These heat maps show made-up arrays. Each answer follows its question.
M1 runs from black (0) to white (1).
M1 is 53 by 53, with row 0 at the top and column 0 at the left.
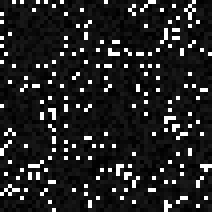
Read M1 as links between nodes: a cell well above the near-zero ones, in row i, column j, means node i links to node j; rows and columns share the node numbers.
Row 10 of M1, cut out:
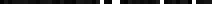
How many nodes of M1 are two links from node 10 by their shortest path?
9
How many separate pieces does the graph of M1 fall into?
3
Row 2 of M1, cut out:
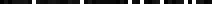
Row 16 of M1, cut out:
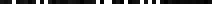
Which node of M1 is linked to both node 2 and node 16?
node 35
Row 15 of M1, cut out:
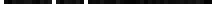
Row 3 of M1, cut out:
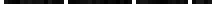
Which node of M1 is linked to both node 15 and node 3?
node 0
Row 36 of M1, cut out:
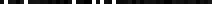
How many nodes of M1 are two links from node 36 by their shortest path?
8
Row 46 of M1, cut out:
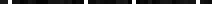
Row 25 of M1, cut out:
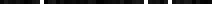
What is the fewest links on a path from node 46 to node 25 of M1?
4
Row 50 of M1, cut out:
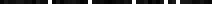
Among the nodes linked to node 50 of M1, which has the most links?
node 41
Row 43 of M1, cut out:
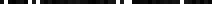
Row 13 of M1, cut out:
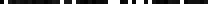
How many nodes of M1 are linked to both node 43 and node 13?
4
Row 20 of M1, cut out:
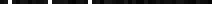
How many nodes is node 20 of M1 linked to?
3
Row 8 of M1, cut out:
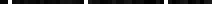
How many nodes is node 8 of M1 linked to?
3
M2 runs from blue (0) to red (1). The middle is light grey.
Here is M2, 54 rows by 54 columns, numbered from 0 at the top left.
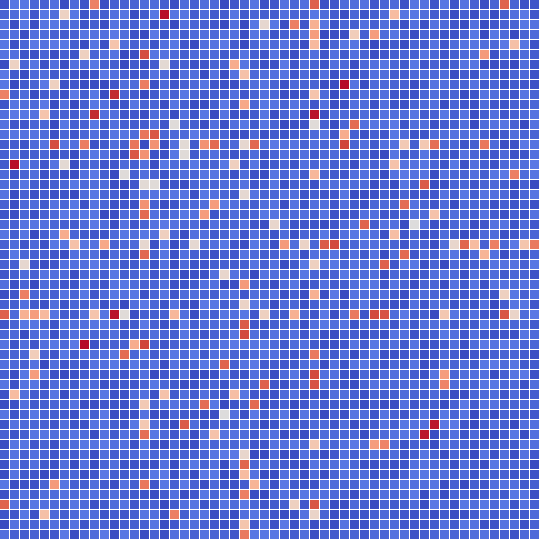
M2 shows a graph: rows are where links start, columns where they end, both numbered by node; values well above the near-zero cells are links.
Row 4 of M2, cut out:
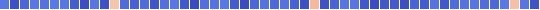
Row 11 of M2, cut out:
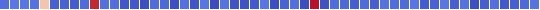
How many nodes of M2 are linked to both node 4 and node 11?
1
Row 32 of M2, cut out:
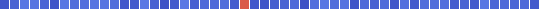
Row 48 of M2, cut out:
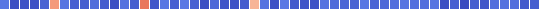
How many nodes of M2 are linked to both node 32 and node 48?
0
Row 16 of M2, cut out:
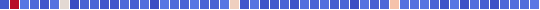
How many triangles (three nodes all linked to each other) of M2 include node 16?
4
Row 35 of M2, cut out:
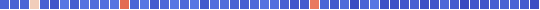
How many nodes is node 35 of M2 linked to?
3
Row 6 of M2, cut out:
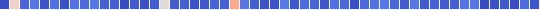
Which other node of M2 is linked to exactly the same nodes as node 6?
node 39
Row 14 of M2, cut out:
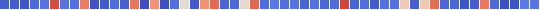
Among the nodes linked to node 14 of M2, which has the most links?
node 24
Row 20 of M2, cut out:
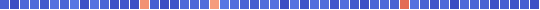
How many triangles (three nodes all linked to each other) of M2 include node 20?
2
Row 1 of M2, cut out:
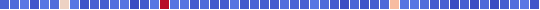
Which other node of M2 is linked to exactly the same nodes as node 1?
node 23
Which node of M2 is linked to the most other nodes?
node 31
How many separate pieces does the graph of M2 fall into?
4
